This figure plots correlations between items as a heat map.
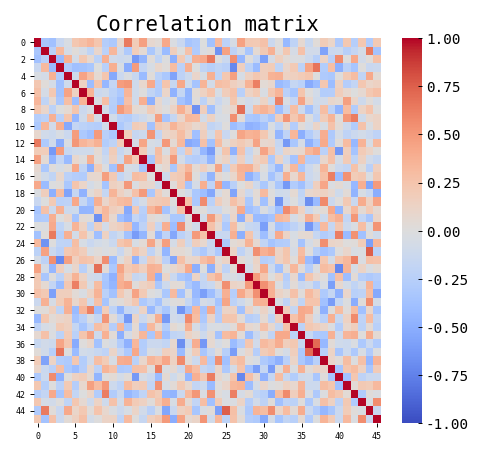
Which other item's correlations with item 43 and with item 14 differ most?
45
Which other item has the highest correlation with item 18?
14
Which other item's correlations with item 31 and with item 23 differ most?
42
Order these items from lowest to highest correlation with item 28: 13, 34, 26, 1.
1, 13, 26, 34
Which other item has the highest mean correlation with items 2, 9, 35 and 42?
26
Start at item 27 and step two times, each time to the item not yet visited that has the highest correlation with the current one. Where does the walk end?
11
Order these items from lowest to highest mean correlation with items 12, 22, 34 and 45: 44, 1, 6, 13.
1, 13, 44, 6
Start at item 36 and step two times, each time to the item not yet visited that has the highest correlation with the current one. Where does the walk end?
3
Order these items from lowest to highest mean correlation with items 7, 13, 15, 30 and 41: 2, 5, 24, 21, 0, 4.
2, 21, 5, 24, 4, 0
